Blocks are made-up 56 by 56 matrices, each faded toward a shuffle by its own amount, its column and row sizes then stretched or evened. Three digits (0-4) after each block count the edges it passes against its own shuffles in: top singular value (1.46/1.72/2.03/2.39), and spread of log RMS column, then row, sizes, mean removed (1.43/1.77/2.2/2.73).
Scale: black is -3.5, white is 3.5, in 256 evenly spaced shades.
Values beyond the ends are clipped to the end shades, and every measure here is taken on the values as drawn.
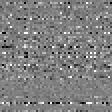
2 1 4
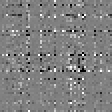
1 4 4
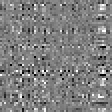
4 3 4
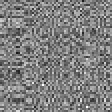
4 2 0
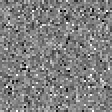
0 1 1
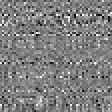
4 1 4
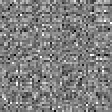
3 0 1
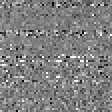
0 0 4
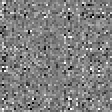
0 3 3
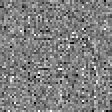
0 2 1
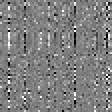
4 4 0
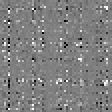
2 4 3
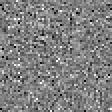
1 0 0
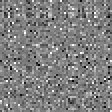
3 0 1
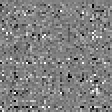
1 2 3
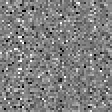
1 2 0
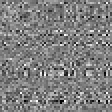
4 1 4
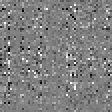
1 4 3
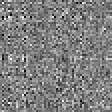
3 3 2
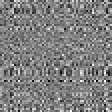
4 2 4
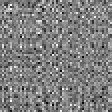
4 3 2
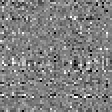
3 2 3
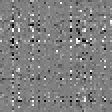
3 4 2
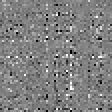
1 3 3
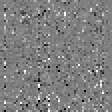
1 3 1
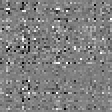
0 3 4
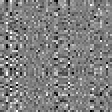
4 4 1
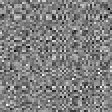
4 1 2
